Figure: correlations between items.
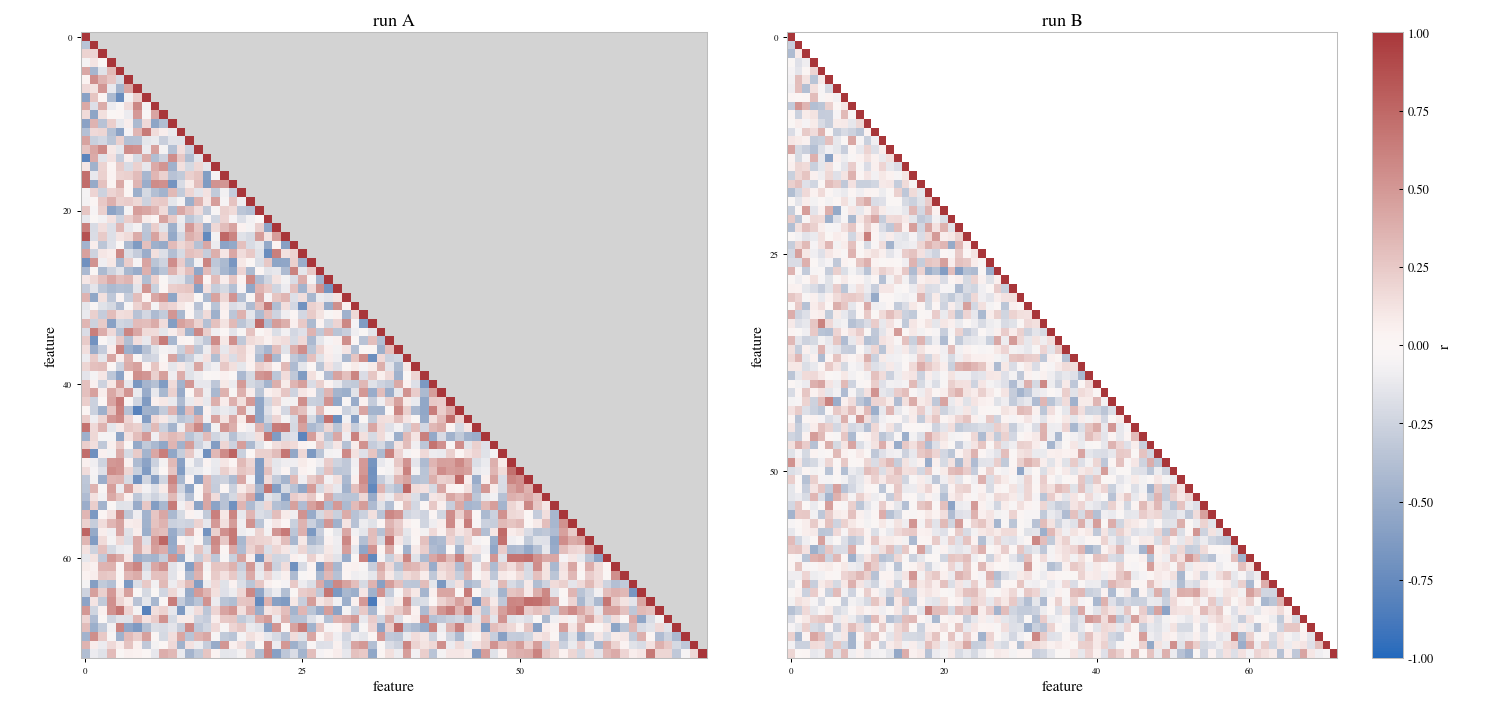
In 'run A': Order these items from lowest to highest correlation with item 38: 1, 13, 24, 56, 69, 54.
24, 54, 56, 69, 1, 13
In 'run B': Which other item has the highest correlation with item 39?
67
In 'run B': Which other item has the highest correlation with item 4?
33
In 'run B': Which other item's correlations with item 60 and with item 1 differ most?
8
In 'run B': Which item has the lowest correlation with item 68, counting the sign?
31
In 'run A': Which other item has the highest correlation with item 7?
11
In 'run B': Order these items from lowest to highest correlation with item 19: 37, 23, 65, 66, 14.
65, 14, 37, 66, 23
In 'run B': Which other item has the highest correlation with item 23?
10
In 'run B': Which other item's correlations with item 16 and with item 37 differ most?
42
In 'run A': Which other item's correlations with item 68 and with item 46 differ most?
25
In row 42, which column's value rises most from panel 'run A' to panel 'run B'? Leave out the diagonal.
20
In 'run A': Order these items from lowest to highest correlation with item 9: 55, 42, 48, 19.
42, 19, 55, 48
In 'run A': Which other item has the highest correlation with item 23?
0
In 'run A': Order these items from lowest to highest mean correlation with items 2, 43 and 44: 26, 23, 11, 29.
29, 11, 26, 23
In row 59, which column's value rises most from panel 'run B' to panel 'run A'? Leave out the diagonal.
33
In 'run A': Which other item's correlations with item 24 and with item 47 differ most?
70
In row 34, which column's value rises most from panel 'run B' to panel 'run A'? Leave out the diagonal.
5
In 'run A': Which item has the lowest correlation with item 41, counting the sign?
63
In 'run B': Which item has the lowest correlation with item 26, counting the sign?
27
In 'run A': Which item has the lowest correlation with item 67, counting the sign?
64
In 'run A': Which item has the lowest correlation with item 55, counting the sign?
1
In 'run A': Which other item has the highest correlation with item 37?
52
